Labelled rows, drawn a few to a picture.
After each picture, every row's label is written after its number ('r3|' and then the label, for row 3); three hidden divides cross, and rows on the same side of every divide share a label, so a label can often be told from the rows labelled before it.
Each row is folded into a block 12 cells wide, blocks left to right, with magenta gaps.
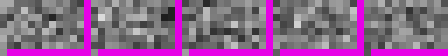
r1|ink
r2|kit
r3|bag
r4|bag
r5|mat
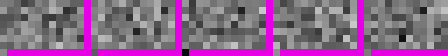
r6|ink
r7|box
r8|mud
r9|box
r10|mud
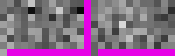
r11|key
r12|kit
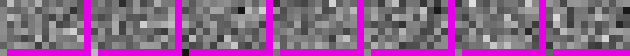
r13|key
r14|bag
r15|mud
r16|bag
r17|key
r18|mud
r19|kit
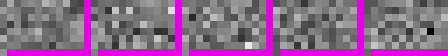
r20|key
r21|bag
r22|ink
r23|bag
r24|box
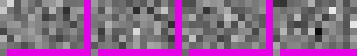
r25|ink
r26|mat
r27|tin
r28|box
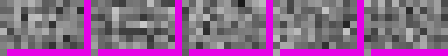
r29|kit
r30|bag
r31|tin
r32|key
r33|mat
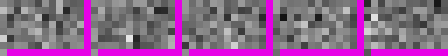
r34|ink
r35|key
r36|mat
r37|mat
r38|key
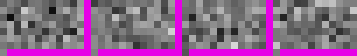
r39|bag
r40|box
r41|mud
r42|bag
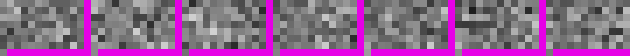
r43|kit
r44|ink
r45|kit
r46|mud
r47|bag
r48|box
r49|bag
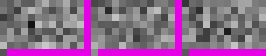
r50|bag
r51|box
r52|bag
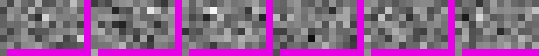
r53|tin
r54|box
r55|mat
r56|mud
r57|ink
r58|bag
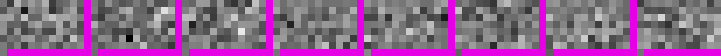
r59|tin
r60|mud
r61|tin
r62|bag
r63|mat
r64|ink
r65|kit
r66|box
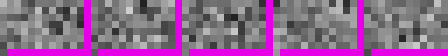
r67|mat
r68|mud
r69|ink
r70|box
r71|mud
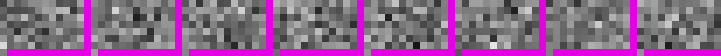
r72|box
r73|ink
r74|key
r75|mat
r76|key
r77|mud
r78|bag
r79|mat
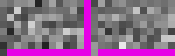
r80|kit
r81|box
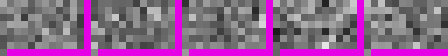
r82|mat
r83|box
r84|box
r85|mud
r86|mat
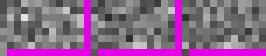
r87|box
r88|mud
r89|bag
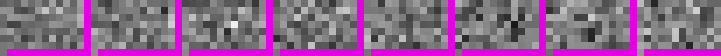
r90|box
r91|box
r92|box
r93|tin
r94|key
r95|ink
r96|tin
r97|key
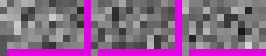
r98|kit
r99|kit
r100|ink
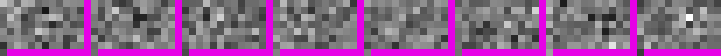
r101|kit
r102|ink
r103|kit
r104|key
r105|mat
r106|bag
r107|ink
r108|tin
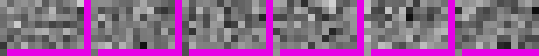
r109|kit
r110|key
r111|mat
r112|ink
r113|ink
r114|kit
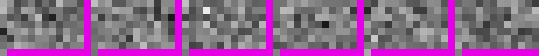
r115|ink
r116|mat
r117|ink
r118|kit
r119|tin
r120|bag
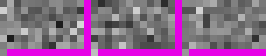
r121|key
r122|box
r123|kit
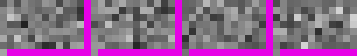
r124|key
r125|key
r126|tin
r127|box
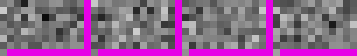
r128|ink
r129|mat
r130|bag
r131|key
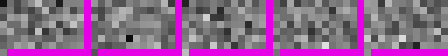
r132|box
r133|mud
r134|box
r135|mud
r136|key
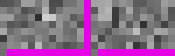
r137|tin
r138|kit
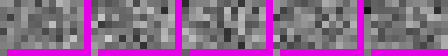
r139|bag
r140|box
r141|box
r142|ink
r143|box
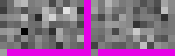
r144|tin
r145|mat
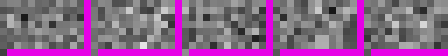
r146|kit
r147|mud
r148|mat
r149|mud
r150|mud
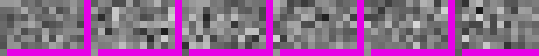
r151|mat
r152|bag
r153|kit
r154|ink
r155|bag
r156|tin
